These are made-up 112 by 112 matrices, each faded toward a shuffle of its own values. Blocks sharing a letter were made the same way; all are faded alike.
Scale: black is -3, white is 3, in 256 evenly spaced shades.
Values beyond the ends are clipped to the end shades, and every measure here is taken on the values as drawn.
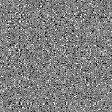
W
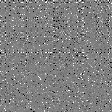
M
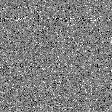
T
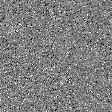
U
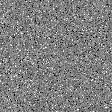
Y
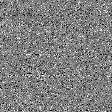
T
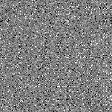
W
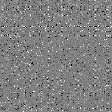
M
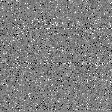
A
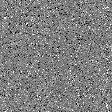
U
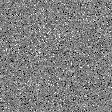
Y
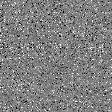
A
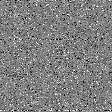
A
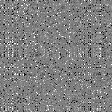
M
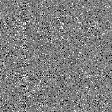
W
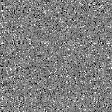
W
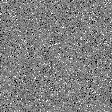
U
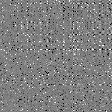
M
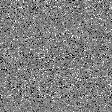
T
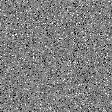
U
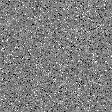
U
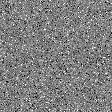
Y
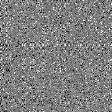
W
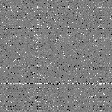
M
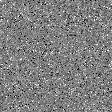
Y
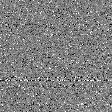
T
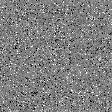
A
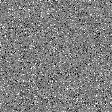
U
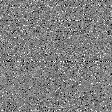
T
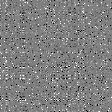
M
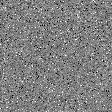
Y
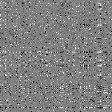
M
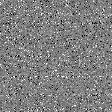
A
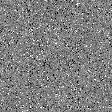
U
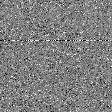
T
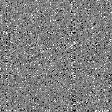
W
